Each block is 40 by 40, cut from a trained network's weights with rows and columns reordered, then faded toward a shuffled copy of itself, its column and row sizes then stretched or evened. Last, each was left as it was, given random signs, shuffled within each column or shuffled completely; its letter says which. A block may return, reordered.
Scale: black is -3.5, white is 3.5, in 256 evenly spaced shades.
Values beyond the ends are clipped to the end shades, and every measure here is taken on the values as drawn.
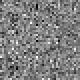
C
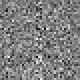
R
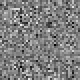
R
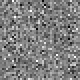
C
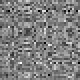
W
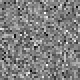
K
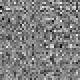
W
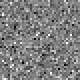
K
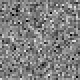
K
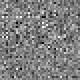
R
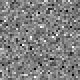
K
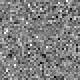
K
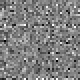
R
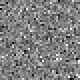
K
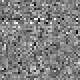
R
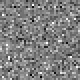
K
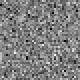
K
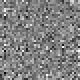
R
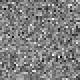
K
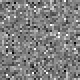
C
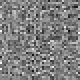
W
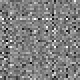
W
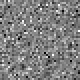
K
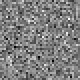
K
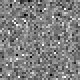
K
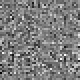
R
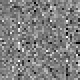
C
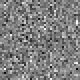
C
